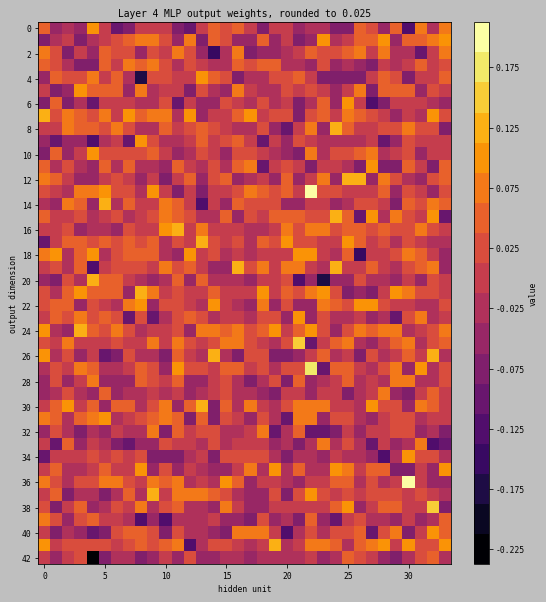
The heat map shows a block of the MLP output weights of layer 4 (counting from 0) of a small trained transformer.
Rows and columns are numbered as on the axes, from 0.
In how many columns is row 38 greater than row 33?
21
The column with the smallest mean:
20
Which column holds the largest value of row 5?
3
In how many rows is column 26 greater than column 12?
17
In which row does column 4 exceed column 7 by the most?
0
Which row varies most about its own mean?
40
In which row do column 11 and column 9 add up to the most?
37
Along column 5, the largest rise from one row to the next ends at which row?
31
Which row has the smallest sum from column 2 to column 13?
42
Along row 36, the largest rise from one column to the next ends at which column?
30
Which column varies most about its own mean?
4
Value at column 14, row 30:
-0.075
